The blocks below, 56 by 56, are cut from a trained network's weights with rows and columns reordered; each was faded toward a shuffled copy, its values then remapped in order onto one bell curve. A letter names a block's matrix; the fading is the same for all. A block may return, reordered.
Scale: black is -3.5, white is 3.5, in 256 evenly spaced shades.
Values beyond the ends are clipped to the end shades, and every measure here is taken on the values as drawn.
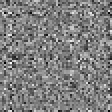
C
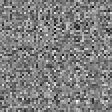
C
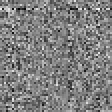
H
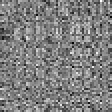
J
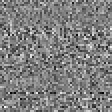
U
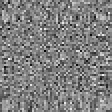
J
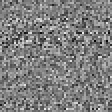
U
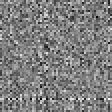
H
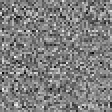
C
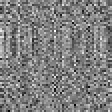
J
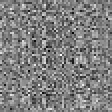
J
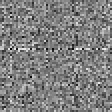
H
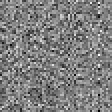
J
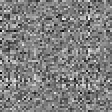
C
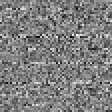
U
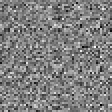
C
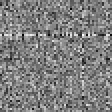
H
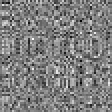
J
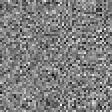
J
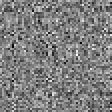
J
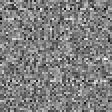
U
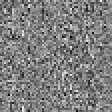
H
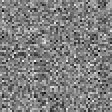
J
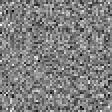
J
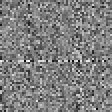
H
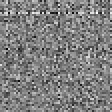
H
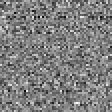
U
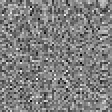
J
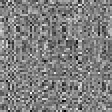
J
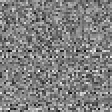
U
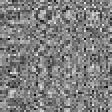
J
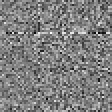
H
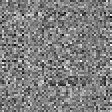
C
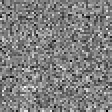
U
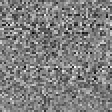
U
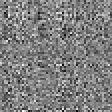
C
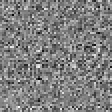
C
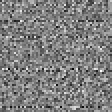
U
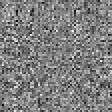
J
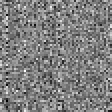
H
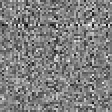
H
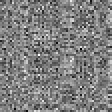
J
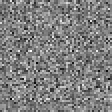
U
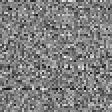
U
